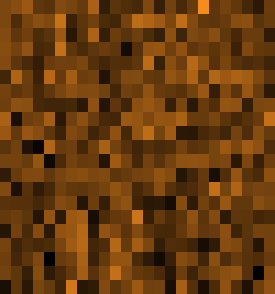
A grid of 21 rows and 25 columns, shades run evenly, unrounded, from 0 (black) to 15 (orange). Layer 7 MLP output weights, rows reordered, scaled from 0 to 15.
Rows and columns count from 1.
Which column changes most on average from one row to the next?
5
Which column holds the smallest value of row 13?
20
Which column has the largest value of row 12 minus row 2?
11
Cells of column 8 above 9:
5
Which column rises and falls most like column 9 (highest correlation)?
19
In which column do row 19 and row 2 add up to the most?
17
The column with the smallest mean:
10
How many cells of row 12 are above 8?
5
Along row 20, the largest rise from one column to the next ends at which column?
25
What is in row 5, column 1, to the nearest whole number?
8
